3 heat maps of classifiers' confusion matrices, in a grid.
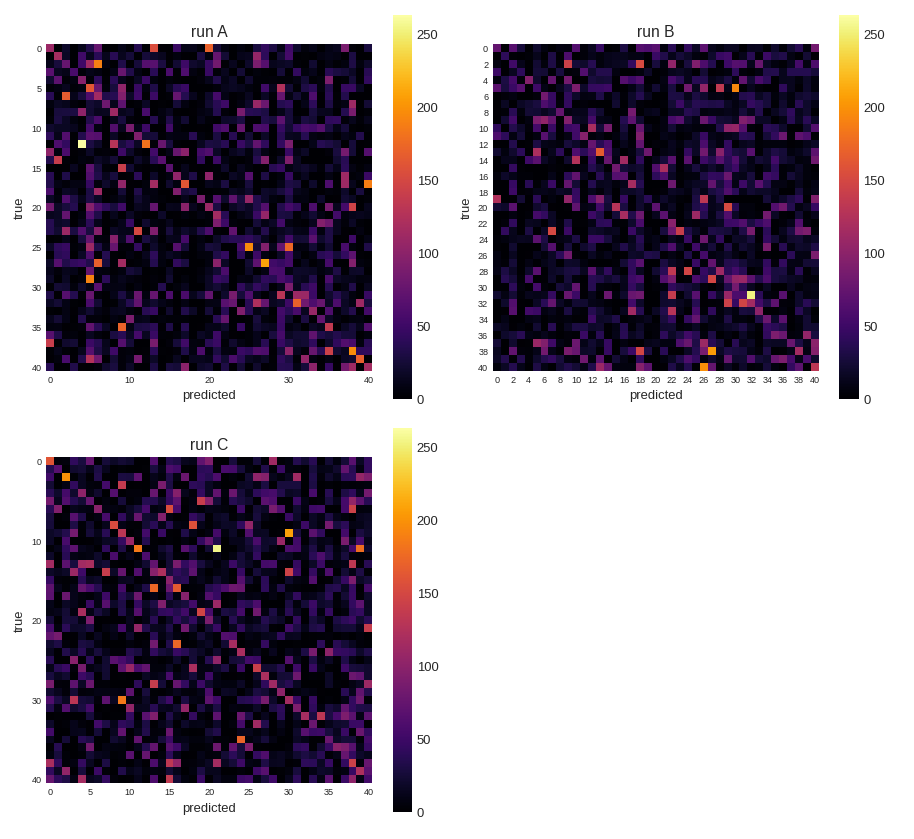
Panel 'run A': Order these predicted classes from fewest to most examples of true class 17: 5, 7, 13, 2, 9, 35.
2, 7, 5, 35, 9, 13
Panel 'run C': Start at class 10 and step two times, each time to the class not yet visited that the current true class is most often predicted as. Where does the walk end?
39
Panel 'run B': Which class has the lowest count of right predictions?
18
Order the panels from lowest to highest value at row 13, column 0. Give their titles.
run B, run A, run C
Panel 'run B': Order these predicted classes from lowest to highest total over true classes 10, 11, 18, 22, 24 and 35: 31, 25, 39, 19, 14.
19, 25, 39, 14, 31
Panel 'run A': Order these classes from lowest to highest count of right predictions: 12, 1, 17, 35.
1, 35, 17, 12
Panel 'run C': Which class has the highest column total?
38
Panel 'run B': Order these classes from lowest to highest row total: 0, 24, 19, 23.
24, 0, 19, 23
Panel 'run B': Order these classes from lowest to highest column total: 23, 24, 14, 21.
23, 21, 14, 24
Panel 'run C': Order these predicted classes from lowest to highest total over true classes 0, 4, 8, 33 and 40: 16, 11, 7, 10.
11, 10, 7, 16
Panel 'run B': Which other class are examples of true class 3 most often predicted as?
11
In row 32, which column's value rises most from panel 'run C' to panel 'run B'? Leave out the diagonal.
31
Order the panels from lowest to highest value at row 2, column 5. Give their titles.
run C, run B, run A
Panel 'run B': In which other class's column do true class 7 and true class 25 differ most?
34
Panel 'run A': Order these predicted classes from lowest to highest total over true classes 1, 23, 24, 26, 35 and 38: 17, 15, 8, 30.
15, 17, 8, 30
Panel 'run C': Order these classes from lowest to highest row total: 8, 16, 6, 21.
8, 21, 6, 16
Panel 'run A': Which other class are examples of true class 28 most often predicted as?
5
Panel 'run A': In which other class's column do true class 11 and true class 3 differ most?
9
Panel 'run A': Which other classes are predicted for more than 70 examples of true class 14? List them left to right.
1, 27, 30
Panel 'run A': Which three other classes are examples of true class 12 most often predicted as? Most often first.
4, 8, 30
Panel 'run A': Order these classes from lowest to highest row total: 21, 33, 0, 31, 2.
21, 33, 0, 2, 31
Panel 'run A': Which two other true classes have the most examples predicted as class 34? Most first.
22, 32
